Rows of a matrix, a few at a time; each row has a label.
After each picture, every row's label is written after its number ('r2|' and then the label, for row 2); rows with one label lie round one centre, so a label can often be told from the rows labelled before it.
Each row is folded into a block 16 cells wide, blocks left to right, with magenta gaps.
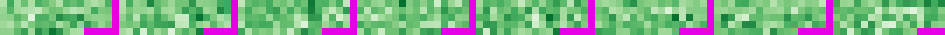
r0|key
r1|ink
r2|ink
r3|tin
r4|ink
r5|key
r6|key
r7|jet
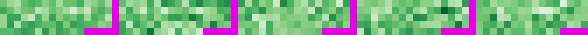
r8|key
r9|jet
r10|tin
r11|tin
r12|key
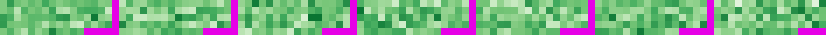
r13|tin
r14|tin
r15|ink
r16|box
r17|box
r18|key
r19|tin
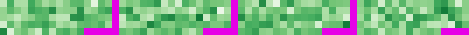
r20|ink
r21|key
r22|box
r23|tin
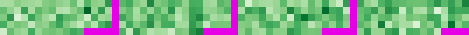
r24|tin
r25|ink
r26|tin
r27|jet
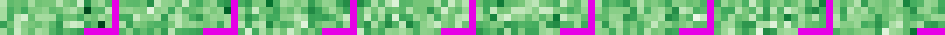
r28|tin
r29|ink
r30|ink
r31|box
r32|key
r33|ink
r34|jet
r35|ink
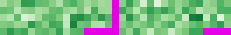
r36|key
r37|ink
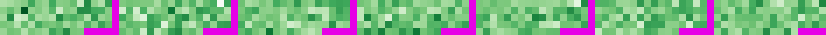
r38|tin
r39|tin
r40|jet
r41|key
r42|tin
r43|tin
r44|tin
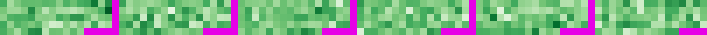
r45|jet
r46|box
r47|tin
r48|box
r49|key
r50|ink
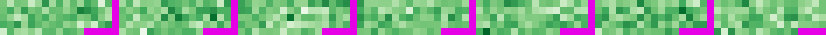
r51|tin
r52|tin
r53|jet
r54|box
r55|key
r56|tin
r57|ink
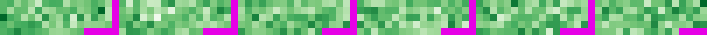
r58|box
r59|box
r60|key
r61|jet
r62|key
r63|tin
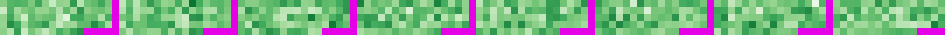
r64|ink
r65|ink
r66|jet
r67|box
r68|ink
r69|box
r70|tin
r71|tin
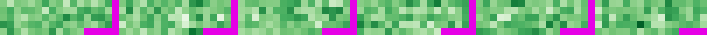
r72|tin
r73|ink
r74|tin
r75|jet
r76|key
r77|ink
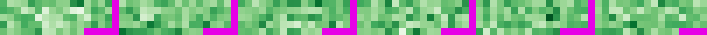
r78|jet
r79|key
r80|jet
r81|jet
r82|ink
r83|key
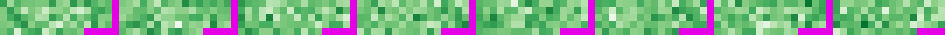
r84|jet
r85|jet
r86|box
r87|tin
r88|box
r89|tin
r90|jet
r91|box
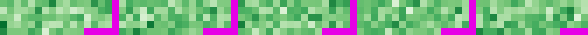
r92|jet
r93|key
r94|jet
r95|box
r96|key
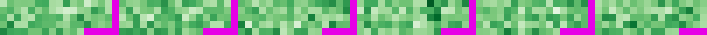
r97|key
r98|key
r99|jet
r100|ink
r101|jet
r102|key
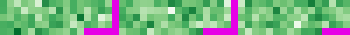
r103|box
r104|box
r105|ink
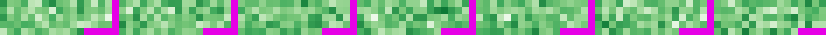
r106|box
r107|box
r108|key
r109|tin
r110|key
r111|box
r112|jet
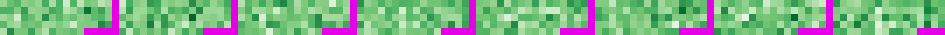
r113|tin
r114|ink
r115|key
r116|jet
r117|jet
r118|tin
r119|key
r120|jet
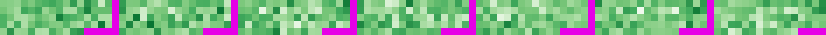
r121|tin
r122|box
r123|jet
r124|box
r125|key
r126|jet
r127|jet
